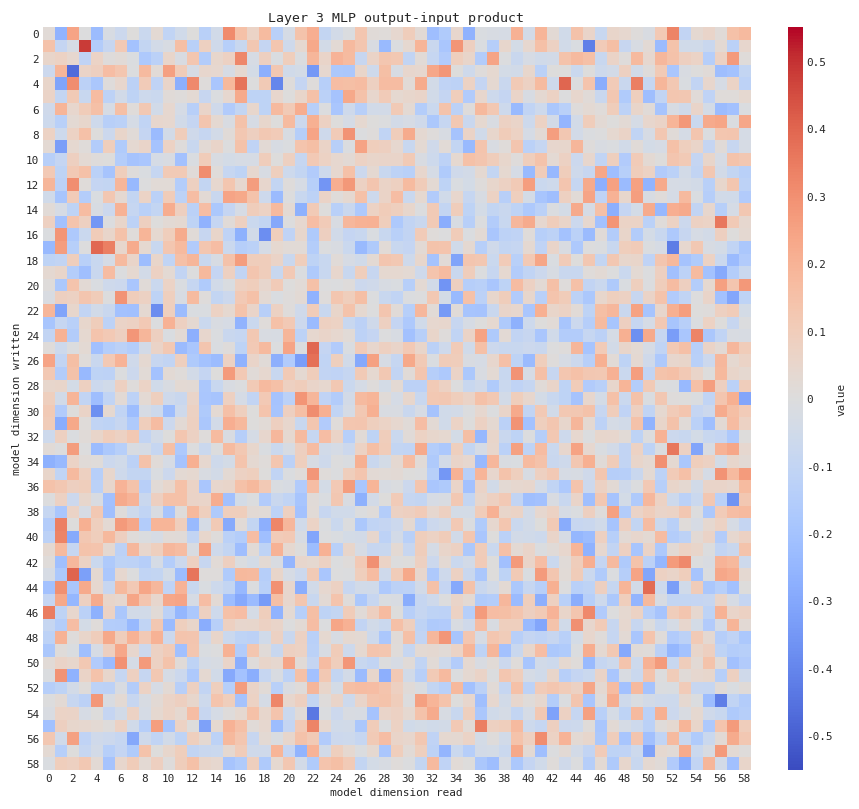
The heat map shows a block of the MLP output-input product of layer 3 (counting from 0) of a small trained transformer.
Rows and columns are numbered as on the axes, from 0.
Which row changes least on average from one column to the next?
10
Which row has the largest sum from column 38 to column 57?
27
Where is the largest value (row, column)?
1, 3
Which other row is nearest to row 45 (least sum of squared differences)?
16
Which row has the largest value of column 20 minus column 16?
50
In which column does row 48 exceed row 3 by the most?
2
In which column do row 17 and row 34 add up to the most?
4
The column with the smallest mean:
33
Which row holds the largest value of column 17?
12
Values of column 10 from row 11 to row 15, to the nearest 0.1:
0.1 0 0.1 0.2 0
